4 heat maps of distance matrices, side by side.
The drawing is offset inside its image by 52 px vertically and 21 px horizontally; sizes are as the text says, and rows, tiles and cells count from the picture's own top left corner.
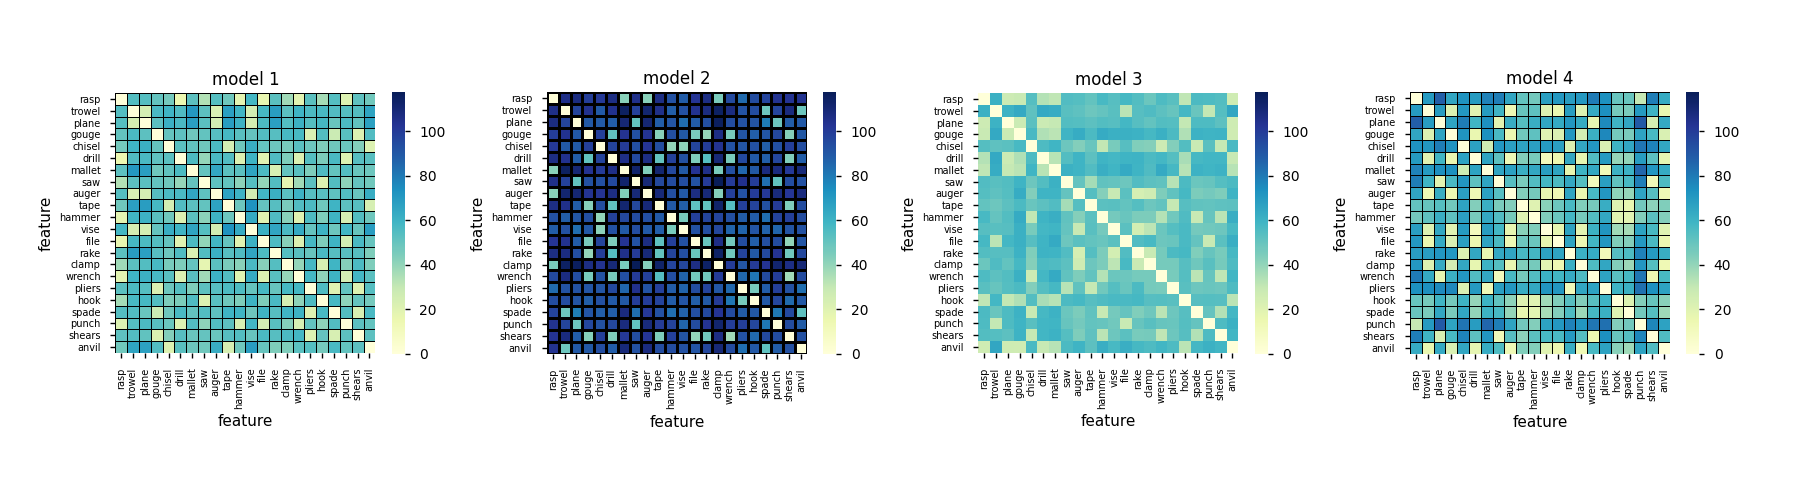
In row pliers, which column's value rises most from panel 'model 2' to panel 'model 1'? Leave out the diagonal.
hook
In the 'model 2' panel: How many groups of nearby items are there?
6
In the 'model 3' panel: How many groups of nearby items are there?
5
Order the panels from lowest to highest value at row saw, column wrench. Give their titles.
model 4, model 1, model 3, model 2
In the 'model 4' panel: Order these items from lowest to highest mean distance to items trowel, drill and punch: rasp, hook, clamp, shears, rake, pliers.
clamp, hook, rasp, shears, rake, pliers
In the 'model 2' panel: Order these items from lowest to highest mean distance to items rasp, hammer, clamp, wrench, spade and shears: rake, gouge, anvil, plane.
gouge, rake, anvil, plane
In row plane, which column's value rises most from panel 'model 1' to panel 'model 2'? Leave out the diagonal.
auger
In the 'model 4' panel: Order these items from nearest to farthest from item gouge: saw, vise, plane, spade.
vise, spade, saw, plane
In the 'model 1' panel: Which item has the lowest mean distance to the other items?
rasp
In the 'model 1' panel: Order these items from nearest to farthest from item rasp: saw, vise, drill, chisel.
drill, saw, chisel, vise
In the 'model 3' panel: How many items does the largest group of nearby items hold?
7
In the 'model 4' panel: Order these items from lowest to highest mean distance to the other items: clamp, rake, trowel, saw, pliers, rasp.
clamp, trowel, saw, rake, pliers, rasp
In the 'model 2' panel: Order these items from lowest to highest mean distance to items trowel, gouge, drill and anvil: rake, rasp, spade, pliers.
spade, rake, pliers, rasp
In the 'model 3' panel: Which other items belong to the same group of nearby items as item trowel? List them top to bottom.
file, punch
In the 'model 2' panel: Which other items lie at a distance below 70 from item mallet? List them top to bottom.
rasp, auger, clamp
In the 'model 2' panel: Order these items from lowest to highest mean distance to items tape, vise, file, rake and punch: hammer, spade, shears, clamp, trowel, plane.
shears, plane, hammer, spade, trowel, clamp
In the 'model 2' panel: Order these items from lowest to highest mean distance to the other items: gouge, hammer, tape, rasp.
gouge, tape, hammer, rasp
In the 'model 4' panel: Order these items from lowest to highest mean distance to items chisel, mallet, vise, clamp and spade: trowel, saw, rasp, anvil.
anvil, trowel, saw, rasp
